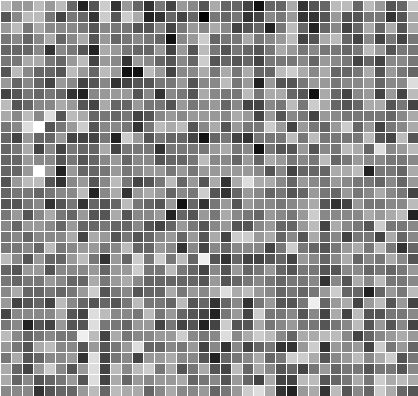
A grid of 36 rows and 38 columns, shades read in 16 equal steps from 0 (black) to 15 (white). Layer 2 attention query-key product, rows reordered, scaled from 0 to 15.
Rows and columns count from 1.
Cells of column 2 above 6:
22
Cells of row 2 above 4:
27
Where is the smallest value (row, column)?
2, 19
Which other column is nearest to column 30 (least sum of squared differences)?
26
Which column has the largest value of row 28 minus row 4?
29
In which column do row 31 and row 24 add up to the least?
10
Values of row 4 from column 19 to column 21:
12 6 7
